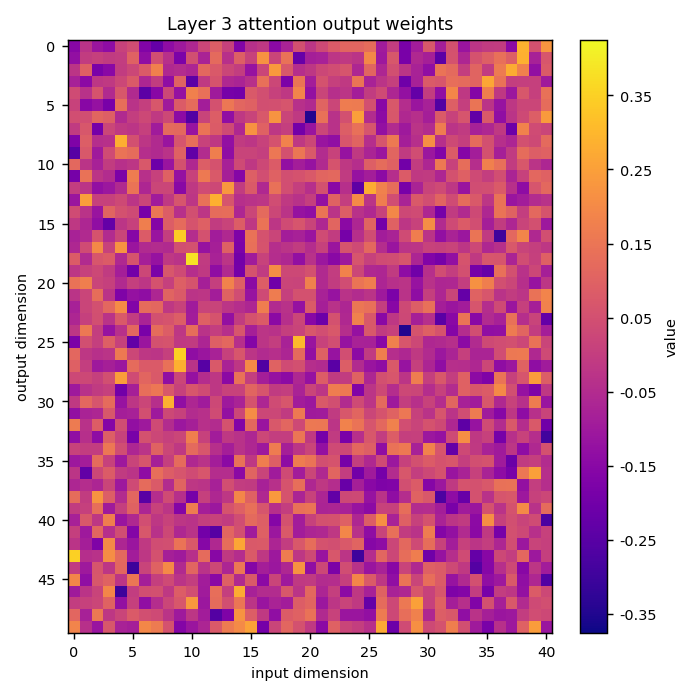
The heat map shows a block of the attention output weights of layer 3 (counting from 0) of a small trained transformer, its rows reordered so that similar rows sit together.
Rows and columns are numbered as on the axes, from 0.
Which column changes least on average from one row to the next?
29
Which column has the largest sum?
15
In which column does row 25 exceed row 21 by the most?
27
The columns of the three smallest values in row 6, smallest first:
20, 10, 34
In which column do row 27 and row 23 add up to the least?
31
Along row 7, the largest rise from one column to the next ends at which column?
38
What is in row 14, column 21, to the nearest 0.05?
0.15
